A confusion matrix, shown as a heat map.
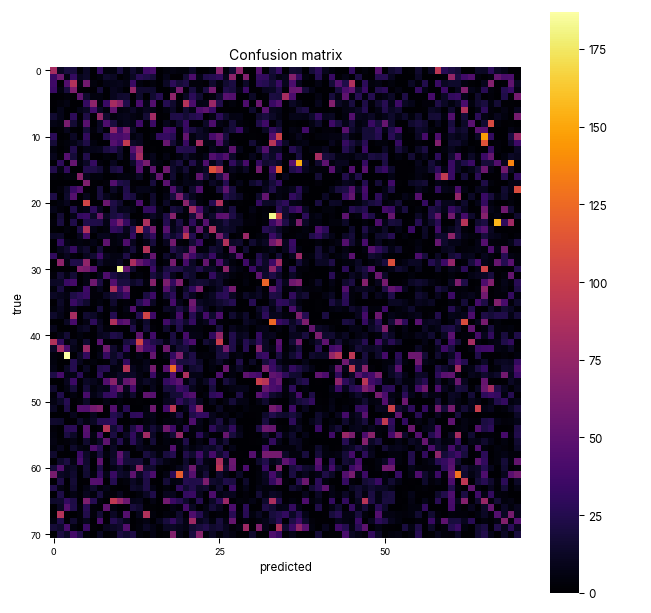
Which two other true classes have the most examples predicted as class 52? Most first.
55, 38
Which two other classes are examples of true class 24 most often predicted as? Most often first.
13, 5
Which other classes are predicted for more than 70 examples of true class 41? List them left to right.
0, 13, 25, 63
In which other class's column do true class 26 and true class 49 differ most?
34
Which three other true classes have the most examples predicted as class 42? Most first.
43, 5, 15
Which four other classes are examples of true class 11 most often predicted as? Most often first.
65, 33, 22, 58
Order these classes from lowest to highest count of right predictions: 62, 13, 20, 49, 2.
2, 49, 20, 13, 62
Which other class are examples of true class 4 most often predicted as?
35
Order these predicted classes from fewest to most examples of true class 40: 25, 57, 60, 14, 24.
14, 57, 24, 60, 25
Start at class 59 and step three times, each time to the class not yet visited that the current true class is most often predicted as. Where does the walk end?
5
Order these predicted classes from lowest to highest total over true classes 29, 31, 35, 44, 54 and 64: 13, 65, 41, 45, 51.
41, 45, 65, 13, 51
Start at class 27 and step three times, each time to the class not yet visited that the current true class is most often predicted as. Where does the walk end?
3
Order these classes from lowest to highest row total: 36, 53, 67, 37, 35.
36, 53, 35, 67, 37
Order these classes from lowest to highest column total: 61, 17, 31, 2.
2, 31, 17, 61
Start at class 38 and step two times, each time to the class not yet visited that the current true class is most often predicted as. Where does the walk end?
9
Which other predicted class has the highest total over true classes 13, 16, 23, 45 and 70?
18
